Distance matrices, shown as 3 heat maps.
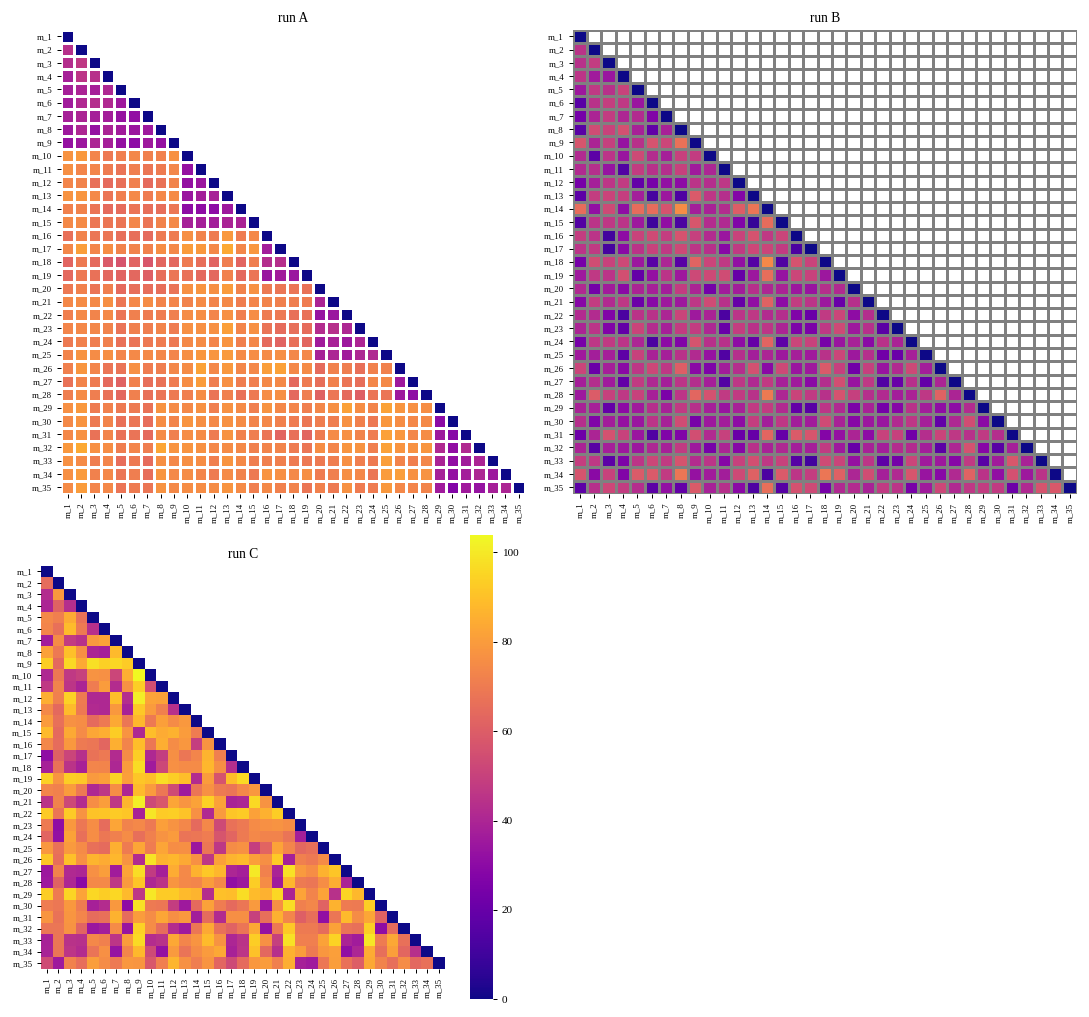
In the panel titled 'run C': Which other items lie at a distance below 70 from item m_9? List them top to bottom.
m_2, m_15, m_22, m_24, m_26, m_29
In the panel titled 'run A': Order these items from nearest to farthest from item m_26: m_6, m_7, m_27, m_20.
m_27, m_20, m_7, m_6
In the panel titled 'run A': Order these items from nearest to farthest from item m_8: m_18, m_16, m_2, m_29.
m_2, m_18, m_16, m_29
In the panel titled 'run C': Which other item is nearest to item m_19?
m_14
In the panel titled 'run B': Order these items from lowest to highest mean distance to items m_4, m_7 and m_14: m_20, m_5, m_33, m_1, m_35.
m_20, m_33, m_1, m_35, m_5
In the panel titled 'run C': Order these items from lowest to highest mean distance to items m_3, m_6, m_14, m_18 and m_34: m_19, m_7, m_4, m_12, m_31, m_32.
m_4, m_7, m_32, m_31, m_12, m_19
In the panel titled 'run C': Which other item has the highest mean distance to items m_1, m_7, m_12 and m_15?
m_19
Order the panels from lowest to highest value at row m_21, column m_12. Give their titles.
run B, run A, run C
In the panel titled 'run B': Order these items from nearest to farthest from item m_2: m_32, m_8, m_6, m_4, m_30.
m_32, m_30, m_4, m_6, m_8
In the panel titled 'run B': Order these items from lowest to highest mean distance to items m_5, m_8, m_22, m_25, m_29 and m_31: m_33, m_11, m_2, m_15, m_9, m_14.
m_15, m_11, m_33, m_2, m_9, m_14
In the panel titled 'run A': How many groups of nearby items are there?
6
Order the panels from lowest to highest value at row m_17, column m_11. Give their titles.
run B, run C, run A
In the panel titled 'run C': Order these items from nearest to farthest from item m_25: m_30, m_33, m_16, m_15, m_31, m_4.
m_31, m_16, m_30, m_15, m_4, m_33
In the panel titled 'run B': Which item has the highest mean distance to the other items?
m_14
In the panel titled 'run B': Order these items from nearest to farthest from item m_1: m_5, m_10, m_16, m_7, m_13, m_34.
m_13, m_7, m_5, m_10, m_16, m_34
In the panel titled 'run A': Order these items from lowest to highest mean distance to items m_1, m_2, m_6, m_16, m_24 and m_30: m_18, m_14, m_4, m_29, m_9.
m_9, m_4, m_18, m_29, m_14
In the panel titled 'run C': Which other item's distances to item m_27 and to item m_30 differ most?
m_8
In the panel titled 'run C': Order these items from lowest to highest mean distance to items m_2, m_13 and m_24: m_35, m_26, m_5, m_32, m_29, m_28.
m_35, m_32, m_5, m_28, m_26, m_29
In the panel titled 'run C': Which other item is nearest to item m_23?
m_2
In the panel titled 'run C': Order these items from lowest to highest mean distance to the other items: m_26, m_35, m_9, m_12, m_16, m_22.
m_35, m_16, m_12, m_26, m_22, m_9
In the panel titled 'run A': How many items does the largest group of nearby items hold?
9
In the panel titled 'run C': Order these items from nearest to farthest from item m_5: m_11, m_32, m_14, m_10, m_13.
m_32, m_13, m_14, m_11, m_10
